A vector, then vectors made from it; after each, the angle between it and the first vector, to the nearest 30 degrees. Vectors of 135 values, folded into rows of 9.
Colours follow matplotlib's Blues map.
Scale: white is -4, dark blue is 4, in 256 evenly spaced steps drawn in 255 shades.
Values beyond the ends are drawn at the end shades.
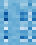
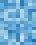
120 degrees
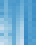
90 degrees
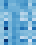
150 degrees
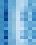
60 degrees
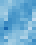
120 degrees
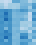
60 degrees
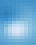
90 degrees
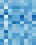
60 degrees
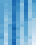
90 degrees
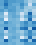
150 degrees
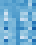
150 degrees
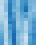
90 degrees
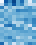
90 degrees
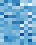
90 degrees
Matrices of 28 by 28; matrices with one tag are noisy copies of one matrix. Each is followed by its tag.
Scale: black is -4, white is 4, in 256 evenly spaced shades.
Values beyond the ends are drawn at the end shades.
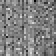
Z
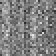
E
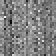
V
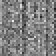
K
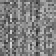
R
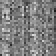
E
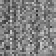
R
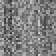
V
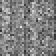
E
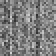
R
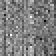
Z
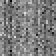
V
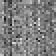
V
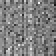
Z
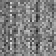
R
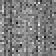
V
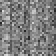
E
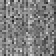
Z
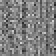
K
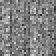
E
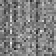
R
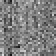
V
